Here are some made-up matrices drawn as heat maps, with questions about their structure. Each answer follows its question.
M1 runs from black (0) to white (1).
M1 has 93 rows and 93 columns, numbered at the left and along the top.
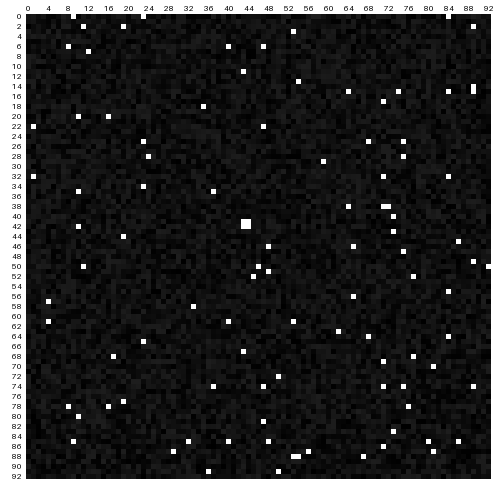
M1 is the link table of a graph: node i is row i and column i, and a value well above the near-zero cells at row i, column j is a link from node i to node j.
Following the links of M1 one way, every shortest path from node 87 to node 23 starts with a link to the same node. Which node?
node 56
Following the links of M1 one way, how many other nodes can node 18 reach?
3
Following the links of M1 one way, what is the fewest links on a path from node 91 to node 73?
4
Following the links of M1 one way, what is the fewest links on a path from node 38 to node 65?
4
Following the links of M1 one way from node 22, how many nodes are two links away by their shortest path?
1
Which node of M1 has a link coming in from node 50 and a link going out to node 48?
node 46
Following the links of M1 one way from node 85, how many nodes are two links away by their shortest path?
5
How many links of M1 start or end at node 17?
2
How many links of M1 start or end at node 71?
6
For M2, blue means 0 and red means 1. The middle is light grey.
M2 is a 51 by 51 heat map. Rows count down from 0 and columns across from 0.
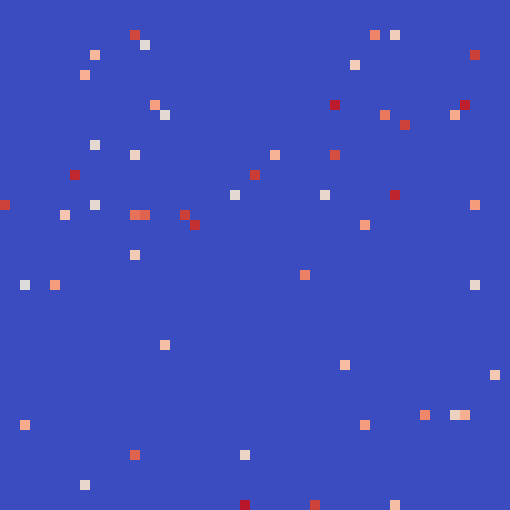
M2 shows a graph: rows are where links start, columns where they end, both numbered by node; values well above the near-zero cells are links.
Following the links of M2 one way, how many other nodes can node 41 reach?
9
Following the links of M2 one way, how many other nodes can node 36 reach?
2
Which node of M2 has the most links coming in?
node 13
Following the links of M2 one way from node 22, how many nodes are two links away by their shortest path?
4
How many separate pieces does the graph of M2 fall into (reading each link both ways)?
7
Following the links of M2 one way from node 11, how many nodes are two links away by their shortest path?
2
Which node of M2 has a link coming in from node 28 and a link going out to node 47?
node 5
